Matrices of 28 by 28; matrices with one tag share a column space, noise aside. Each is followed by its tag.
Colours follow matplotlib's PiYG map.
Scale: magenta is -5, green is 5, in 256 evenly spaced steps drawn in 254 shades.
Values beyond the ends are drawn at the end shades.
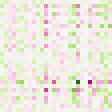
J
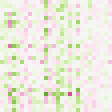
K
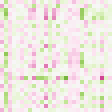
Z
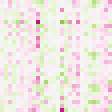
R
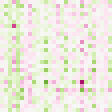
J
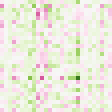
Z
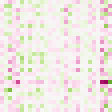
J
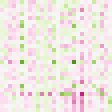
K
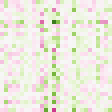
R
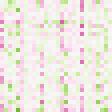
R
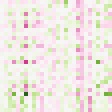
K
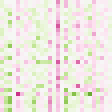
K
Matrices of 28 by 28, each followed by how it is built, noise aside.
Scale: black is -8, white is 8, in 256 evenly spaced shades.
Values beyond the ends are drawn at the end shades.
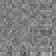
low rank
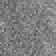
smooth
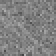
Toeplitz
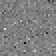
sparse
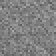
Toeplitz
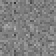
low rank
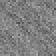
Toeplitz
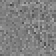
upper triangular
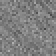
Toeplitz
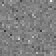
sparse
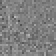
lower triangular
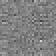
low rank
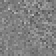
upper triangular
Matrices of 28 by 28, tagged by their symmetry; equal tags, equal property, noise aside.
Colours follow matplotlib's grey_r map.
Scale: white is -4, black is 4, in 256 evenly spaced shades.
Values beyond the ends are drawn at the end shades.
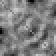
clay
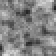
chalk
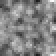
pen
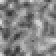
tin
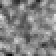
tin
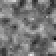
tin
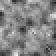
clay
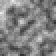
clay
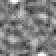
chalk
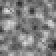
tin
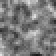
tin
